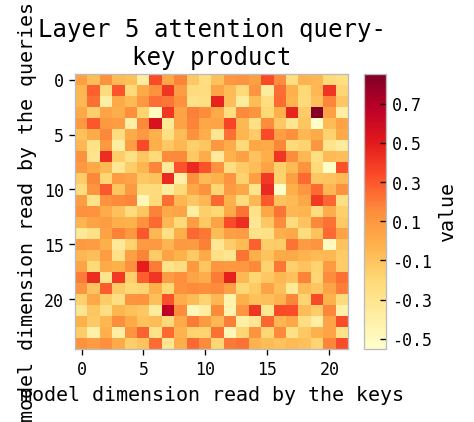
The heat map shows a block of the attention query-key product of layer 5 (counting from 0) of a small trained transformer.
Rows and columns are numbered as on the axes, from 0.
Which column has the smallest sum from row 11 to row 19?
14
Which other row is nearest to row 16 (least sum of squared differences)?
20
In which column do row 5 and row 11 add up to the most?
15
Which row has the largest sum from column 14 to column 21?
3
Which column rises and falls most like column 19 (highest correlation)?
4
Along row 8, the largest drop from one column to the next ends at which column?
7
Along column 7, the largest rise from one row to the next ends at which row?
9
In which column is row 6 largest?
5
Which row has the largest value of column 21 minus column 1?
22
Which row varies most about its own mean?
21
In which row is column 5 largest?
17
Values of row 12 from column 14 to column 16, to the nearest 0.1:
-0.3 0 0.2
